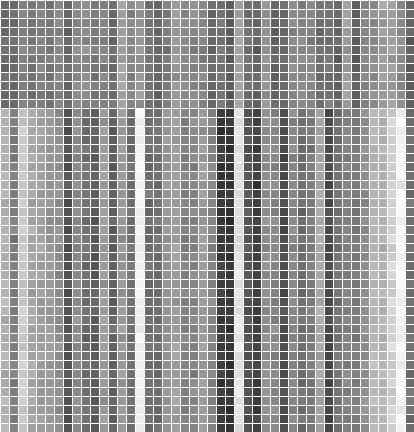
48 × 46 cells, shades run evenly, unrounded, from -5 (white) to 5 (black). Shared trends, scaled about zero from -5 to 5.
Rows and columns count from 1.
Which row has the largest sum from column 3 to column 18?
11
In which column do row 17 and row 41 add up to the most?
26
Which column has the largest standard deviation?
45
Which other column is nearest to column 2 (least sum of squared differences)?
24
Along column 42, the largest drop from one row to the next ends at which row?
13
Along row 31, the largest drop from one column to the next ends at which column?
27
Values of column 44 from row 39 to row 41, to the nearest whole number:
-4 -3 -3
